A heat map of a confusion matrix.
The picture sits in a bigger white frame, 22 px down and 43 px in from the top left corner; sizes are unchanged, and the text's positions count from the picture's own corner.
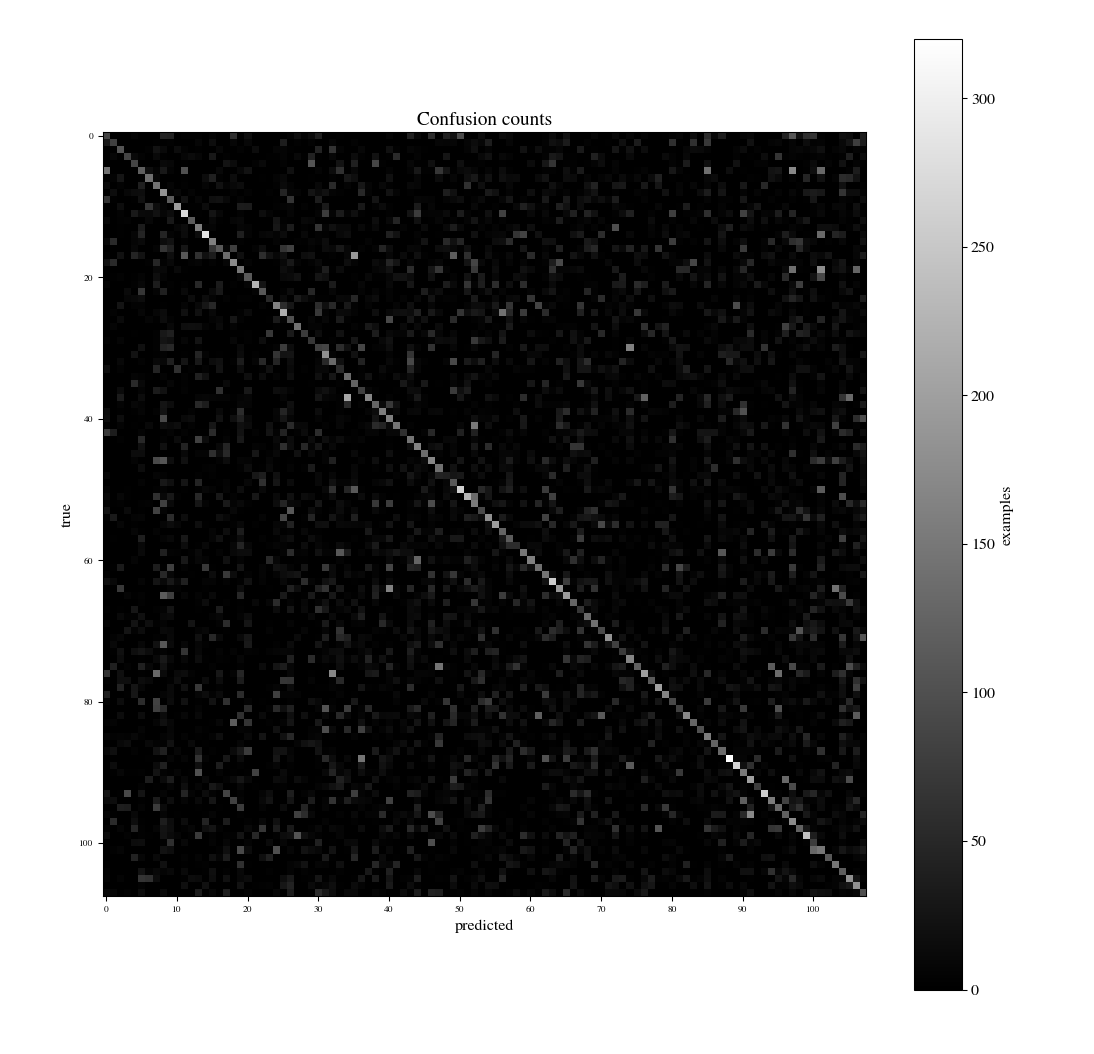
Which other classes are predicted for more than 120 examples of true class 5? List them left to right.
0, 85, 97, 101
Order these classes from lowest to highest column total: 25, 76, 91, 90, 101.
76, 91, 25, 90, 101
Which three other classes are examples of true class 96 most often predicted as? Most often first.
91, 46, 27
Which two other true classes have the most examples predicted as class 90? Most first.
94, 39
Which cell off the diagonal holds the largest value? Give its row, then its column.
37, 34
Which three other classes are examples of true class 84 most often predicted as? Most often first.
31, 36, 34
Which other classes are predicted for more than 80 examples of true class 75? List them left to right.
47, 94, 97, 105
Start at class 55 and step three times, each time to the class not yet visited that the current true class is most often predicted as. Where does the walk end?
78
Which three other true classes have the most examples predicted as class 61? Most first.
82, 24, 52
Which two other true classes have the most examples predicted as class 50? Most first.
0, 25
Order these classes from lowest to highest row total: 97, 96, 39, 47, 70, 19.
47, 97, 39, 70, 96, 19
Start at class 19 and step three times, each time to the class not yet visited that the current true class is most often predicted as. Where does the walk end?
46
